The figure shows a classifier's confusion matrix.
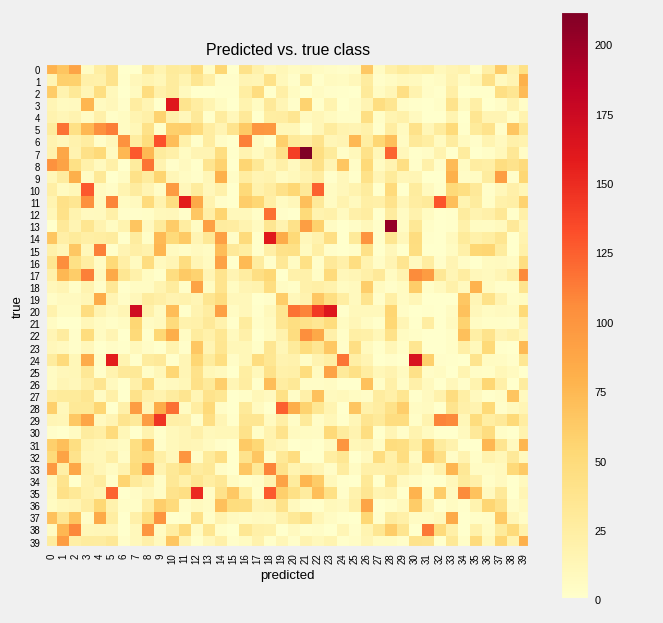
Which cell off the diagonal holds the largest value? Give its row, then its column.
7, 21
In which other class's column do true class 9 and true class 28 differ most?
19
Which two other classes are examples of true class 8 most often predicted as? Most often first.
0, 1
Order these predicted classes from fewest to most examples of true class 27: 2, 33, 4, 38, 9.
4, 9, 2, 33, 38
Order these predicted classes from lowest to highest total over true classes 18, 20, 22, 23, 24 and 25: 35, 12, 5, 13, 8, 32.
32, 8, 13, 35, 5, 12
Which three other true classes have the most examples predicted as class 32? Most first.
11, 29, 35
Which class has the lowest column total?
15
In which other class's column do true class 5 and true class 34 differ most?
17
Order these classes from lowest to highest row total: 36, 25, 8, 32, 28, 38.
25, 36, 38, 32, 8, 28
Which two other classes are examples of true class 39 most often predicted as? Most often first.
1, 10
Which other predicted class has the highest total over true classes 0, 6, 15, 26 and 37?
9
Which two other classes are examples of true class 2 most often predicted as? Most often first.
39, 0
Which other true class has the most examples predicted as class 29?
28
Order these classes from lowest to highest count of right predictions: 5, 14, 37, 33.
37, 33, 14, 5
